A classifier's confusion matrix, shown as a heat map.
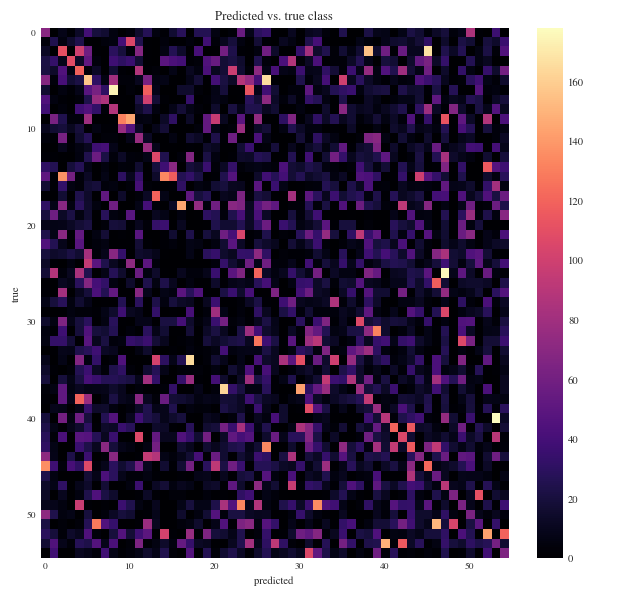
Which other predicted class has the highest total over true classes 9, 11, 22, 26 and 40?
47
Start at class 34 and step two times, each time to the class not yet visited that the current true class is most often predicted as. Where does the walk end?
13
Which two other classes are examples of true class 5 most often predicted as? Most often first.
26, 35
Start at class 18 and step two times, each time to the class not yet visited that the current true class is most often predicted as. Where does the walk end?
53
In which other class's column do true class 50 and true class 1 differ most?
10
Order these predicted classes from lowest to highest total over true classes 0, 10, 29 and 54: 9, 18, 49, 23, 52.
18, 49, 52, 9, 23
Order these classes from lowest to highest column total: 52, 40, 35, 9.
9, 40, 35, 52
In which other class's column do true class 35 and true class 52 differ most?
54
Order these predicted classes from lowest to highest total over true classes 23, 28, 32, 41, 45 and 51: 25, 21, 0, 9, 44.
44, 9, 21, 0, 25
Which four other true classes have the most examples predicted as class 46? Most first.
51, 26, 43, 36
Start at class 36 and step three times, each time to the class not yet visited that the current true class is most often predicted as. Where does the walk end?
4
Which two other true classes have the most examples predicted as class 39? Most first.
31, 43
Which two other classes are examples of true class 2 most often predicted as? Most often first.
45, 38
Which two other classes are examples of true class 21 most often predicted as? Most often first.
23, 37
